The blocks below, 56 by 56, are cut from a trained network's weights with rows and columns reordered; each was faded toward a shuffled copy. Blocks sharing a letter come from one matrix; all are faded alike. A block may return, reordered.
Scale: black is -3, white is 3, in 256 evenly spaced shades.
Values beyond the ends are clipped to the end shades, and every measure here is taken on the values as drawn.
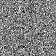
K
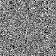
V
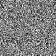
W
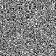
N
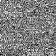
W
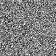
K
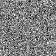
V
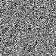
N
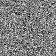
K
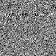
N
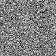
N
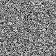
K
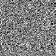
N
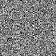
N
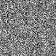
N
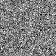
N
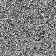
K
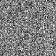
W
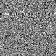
W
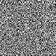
W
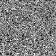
N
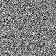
K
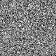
K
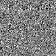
N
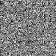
N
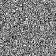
W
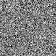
K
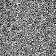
K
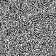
K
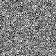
W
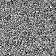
K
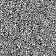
K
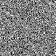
N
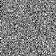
V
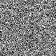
K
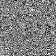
V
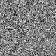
W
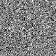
V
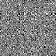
V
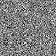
V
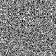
N
